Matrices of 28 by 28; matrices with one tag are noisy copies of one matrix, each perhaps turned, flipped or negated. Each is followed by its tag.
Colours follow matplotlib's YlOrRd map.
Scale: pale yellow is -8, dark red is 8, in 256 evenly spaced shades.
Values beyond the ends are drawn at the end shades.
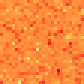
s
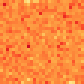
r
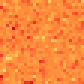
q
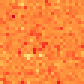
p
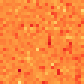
s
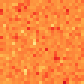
s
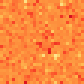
p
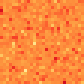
s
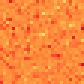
s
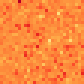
s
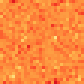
r
